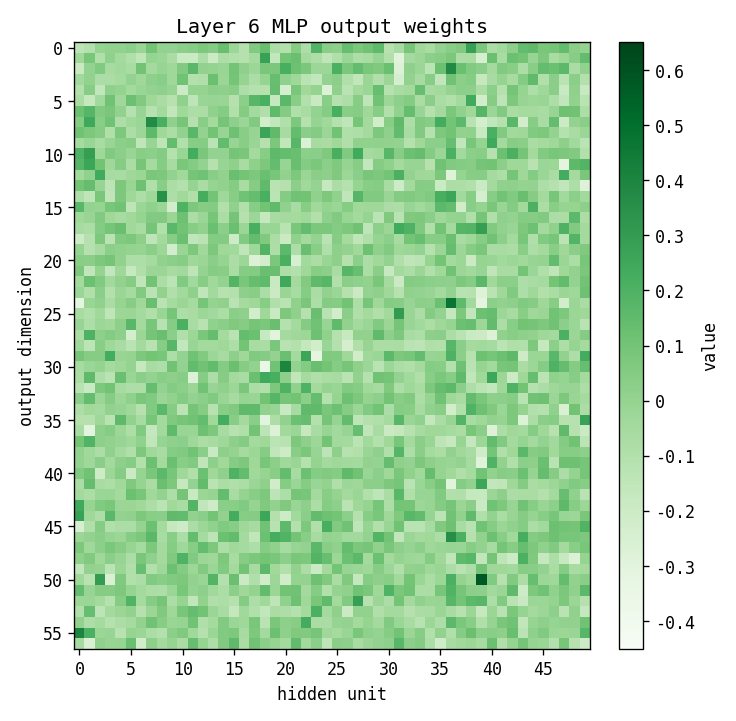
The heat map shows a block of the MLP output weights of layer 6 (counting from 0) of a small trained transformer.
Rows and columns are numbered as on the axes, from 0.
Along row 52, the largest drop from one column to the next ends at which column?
28
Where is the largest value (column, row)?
39, 50
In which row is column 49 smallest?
13
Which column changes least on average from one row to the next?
4
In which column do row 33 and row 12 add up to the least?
36
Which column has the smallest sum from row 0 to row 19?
9
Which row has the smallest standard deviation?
47
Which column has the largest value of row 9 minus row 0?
40
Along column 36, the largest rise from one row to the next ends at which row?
24
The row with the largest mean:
10
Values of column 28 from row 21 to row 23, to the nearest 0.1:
-0.1 0 0
